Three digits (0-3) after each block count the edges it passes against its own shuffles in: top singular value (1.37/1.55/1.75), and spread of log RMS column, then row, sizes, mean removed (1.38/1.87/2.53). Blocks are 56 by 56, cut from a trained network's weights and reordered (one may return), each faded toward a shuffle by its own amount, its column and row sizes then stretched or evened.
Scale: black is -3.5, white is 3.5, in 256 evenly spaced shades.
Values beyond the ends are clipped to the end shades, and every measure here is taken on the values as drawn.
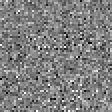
0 0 1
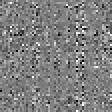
1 3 2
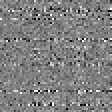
1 1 3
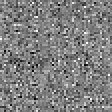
0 2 1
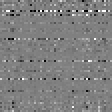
3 1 3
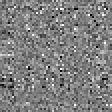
2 2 1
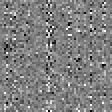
3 3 0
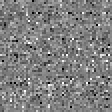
1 1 2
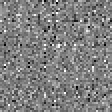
1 2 1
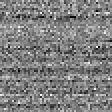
3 1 2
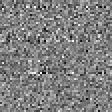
2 0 2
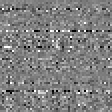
3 1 3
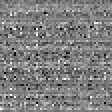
2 1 3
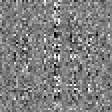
3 3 1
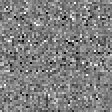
0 0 2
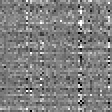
3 3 1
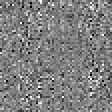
1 3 1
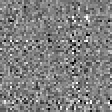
3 2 2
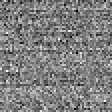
1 1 0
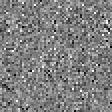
2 0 0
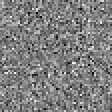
0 1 1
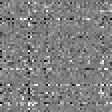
1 2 3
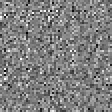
1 2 1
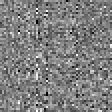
3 2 0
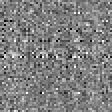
1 0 2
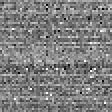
3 0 1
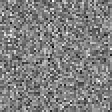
1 0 0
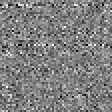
2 0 2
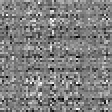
3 3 2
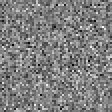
0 0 1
